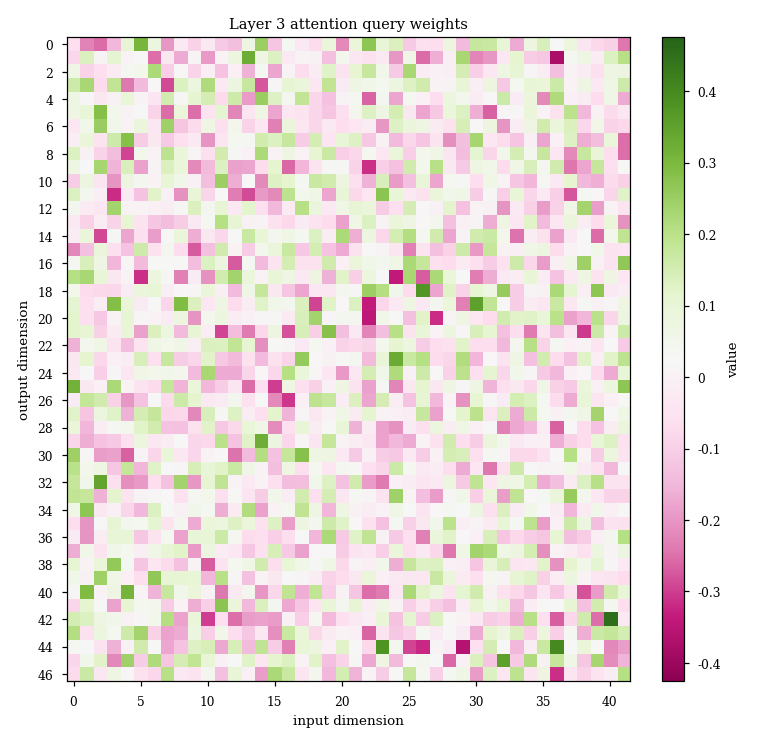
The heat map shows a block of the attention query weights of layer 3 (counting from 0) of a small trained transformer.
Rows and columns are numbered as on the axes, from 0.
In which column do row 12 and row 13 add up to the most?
11
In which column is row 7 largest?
4
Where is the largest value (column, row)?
40, 42
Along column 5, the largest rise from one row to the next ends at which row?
18
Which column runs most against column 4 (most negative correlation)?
38
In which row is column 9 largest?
45
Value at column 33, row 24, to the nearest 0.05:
0.05
